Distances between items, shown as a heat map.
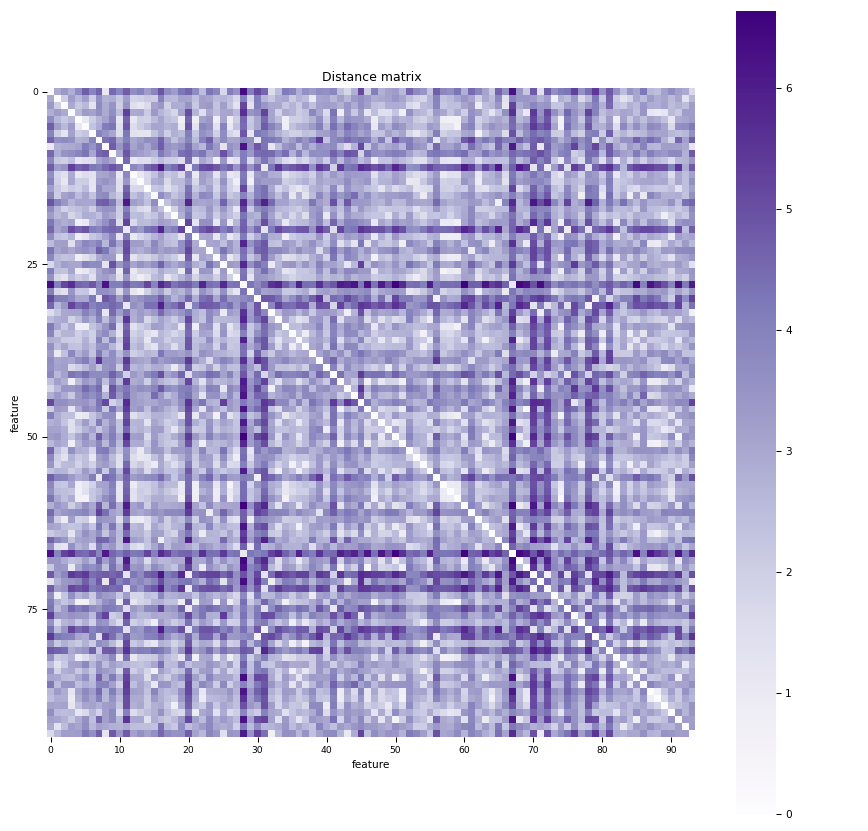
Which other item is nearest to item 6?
62
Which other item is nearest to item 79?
30
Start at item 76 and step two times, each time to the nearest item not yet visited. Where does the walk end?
9
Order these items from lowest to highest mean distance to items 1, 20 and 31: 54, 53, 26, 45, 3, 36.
53, 54, 26, 36, 3, 45
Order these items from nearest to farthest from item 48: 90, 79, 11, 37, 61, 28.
37, 90, 61, 79, 11, 28
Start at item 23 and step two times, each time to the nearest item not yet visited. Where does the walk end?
39
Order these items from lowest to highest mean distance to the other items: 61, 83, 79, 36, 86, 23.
36, 83, 86, 23, 61, 79
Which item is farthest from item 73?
81
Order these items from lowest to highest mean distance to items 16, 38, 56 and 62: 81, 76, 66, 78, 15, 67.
66, 15, 76, 81, 78, 67
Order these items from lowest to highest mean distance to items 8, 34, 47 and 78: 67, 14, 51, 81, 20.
14, 51, 20, 81, 67
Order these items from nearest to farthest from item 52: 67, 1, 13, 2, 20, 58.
13, 2, 1, 58, 20, 67
